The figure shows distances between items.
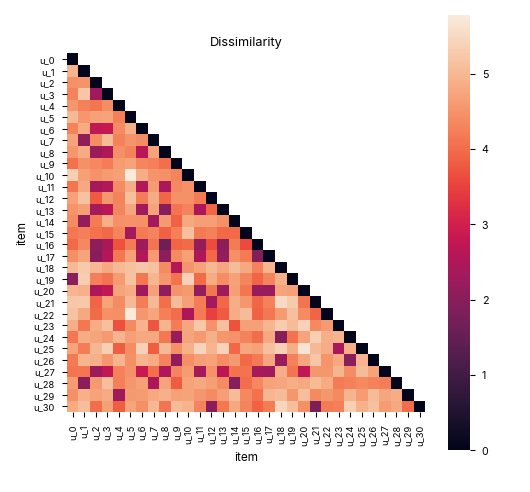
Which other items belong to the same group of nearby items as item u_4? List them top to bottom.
u_29
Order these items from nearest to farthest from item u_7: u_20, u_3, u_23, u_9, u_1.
u_1, u_23, u_9, u_20, u_3
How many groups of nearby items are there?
9
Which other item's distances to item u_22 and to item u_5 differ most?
u_10
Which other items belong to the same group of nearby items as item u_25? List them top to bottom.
u_23
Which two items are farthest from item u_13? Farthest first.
u_25, u_23
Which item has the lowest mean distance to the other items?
u_16
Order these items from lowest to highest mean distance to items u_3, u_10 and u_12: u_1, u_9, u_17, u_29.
u_17, u_9, u_29, u_1
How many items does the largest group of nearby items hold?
10
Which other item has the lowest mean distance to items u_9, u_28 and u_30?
u_14
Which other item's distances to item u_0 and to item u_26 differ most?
u_18
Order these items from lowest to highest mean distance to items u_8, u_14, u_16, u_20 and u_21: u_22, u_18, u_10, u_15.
u_15, u_22, u_10, u_18
